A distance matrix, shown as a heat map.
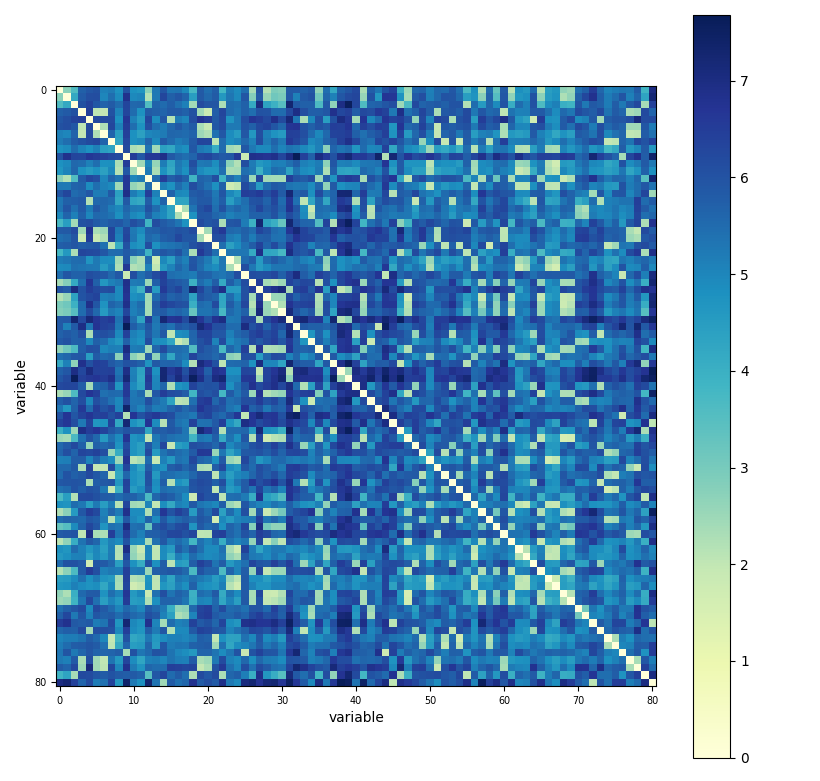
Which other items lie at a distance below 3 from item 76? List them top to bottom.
9, 25, 44
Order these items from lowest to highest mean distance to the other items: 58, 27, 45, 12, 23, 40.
23, 12, 58, 40, 45, 27
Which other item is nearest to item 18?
55
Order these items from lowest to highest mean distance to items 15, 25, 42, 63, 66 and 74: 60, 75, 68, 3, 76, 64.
64, 75, 76, 68, 3, 60
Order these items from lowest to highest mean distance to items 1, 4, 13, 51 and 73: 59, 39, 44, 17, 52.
17, 59, 52, 39, 44
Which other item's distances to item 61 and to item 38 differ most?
30
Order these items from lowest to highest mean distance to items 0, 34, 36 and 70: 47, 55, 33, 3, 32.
47, 33, 55, 32, 3
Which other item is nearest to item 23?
13
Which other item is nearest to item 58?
21
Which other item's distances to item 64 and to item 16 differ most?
4
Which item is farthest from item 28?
80
